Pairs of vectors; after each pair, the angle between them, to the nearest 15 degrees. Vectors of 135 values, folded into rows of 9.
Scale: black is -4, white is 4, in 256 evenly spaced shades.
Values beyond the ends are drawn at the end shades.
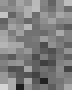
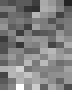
135 degrees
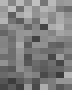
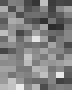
135 degrees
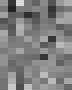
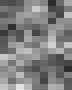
90 degrees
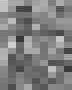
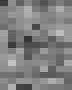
120 degrees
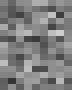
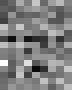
60 degrees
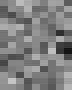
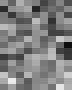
45 degrees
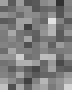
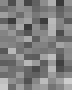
30 degrees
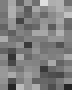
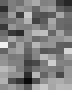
90 degrees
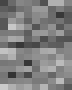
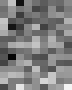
120 degrees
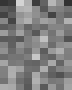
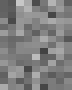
30 degrees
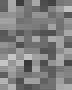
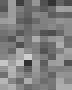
30 degrees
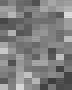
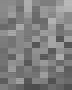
75 degrees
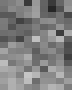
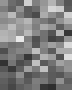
150 degrees
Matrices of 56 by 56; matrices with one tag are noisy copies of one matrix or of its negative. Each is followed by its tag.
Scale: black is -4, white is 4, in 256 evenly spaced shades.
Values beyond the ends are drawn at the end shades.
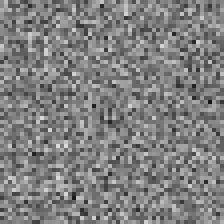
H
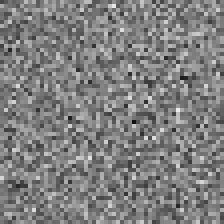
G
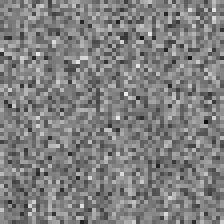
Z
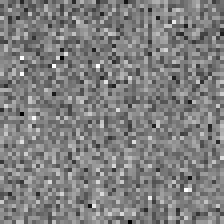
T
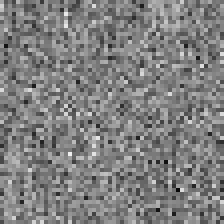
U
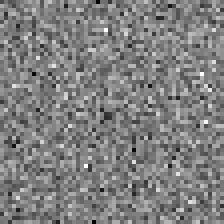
G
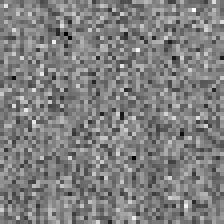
Z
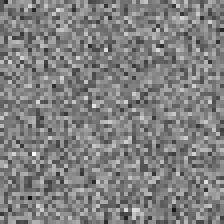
H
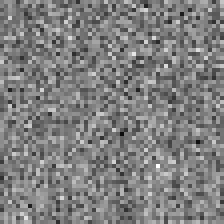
Z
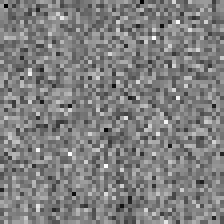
Z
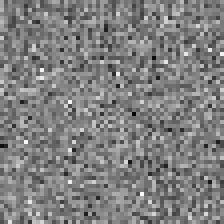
U
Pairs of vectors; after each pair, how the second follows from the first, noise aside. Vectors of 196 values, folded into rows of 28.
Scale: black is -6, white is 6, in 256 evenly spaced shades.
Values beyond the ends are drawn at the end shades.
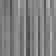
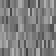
shuffled.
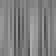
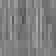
reversed, negated, shrunk.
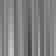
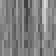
reversed.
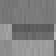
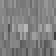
negated, partly zeroed.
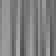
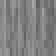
reversed, negated, shrunk.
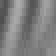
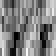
wrapped around, scaled up.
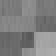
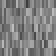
shuffled.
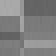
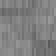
reversed, negated, shrunk.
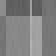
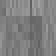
negated, shrunk.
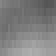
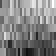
negated, scaled up.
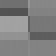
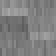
negated, shrunk.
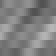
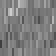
wrapped around, partly zeroed.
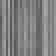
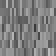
shuffled.
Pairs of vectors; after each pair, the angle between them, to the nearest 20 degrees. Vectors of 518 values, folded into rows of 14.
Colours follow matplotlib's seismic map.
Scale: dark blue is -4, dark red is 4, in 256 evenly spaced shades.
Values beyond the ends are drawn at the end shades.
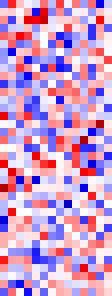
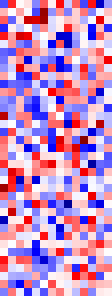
20 degrees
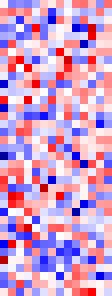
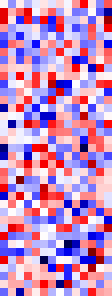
60 degrees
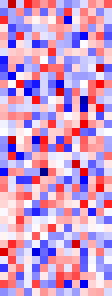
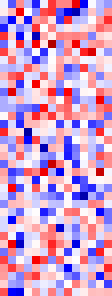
100 degrees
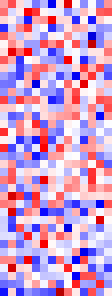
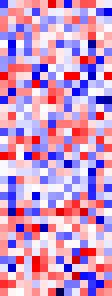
140 degrees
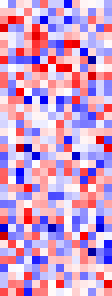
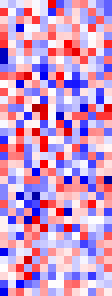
80 degrees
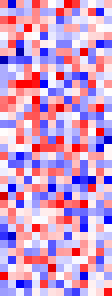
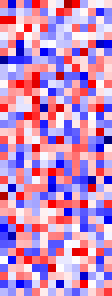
20 degrees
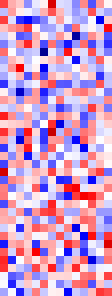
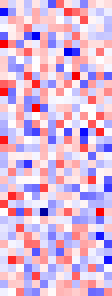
120 degrees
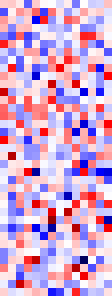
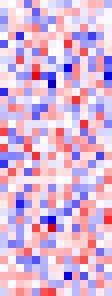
120 degrees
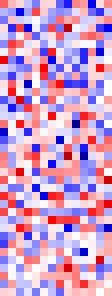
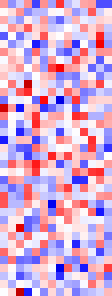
100 degrees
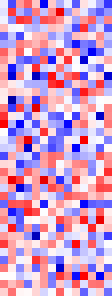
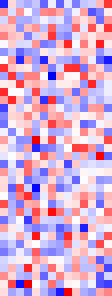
100 degrees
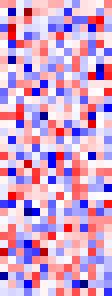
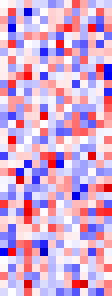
140 degrees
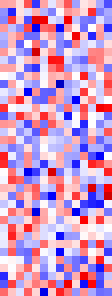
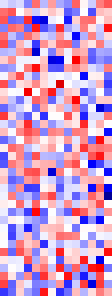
160 degrees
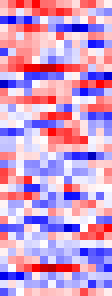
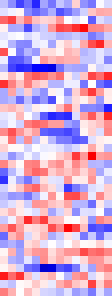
160 degrees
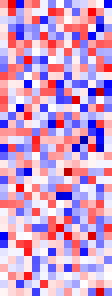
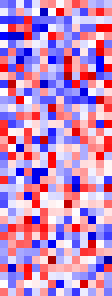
100 degrees
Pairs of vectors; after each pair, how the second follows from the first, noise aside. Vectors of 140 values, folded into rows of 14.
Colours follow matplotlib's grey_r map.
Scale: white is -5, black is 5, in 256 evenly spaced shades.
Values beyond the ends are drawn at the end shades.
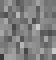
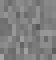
negated, shrunk.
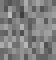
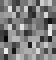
wrapped around, scaled up.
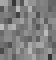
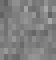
wrapped around, negated, shrunk.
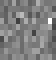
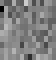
wrapped around, negated.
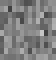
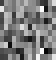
wrapped around, scaled up.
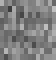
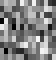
wrapped around, scaled up.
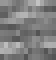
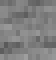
negated, shrunk.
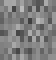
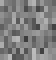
reversed.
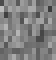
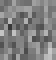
wrapped around, negated.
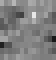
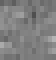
negated, shrunk.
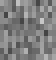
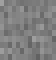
wrapped around, shrunk.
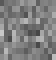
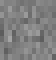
negated, shrunk.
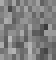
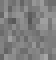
wrapped around, negated, shrunk.
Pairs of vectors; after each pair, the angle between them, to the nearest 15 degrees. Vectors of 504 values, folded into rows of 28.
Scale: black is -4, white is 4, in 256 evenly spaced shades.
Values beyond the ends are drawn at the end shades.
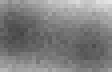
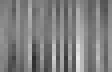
105 degrees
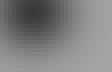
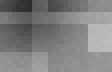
30 degrees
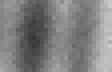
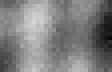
150 degrees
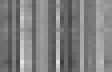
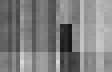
45 degrees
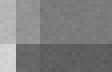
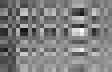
120 degrees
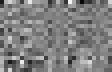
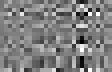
75 degrees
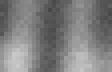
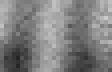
165 degrees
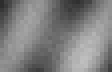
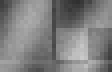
30 degrees
